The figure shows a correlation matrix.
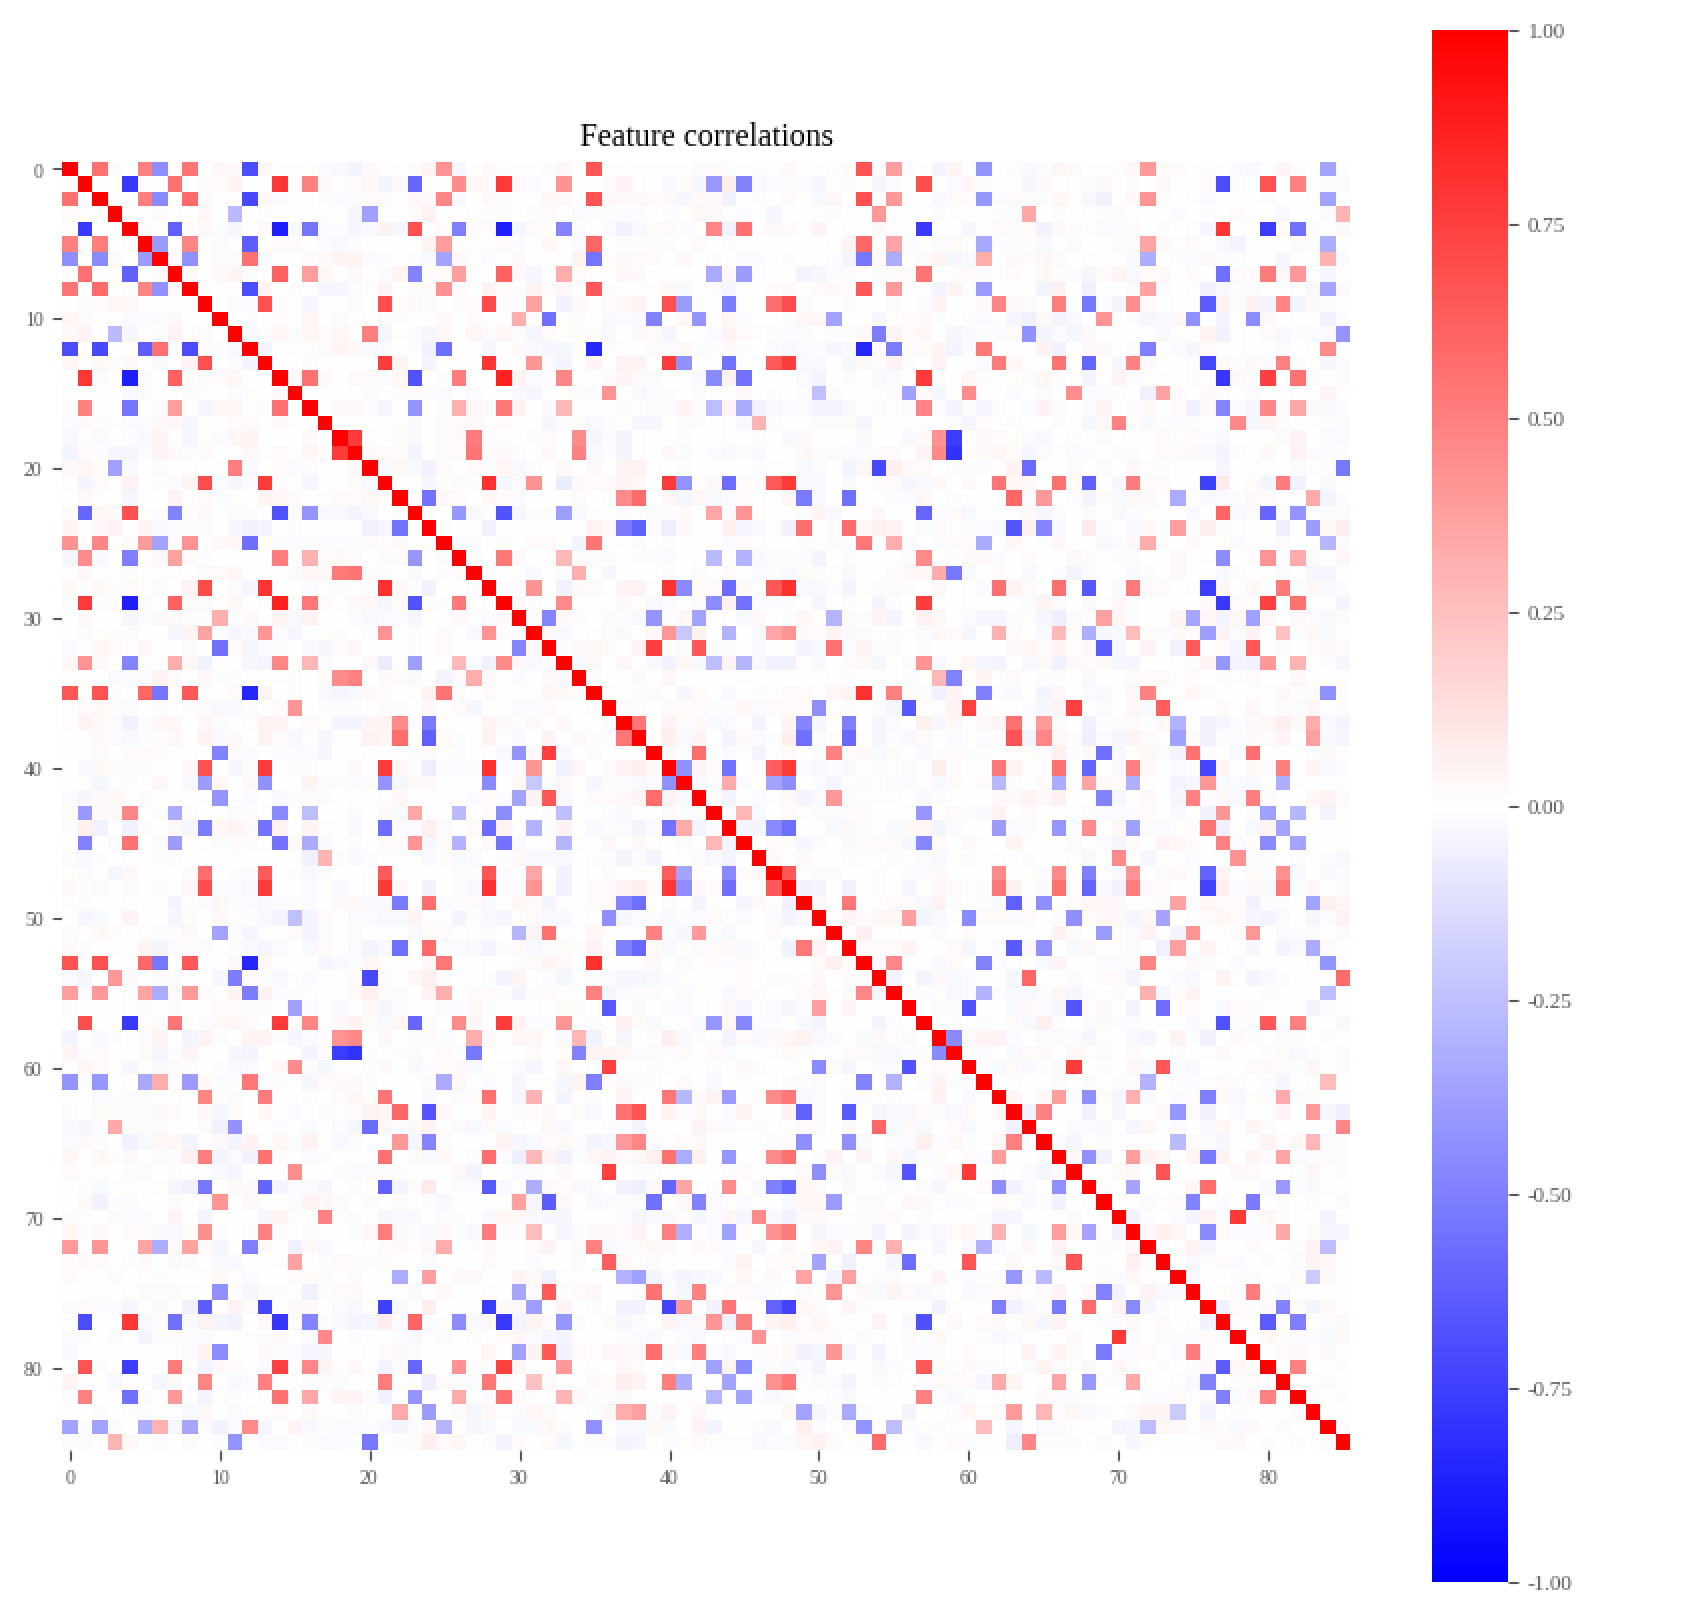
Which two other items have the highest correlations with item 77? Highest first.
4, 23
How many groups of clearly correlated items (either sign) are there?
9
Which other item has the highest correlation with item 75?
32
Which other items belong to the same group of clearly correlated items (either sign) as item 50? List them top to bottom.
15, 36, 56, 60, 67, 73
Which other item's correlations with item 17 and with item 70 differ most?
78
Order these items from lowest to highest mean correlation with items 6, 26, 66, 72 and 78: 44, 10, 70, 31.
44, 10, 31, 70
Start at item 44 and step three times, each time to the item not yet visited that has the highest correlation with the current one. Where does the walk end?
41
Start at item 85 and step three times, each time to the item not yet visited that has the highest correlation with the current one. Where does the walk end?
3
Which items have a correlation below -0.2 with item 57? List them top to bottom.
4, 23, 43, 45, 77
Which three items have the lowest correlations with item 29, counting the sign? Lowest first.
4, 77, 23
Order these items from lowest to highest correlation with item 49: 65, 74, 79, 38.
38, 65, 79, 74
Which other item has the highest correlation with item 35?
53
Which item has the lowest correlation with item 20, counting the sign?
54
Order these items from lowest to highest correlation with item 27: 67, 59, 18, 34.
59, 67, 34, 18
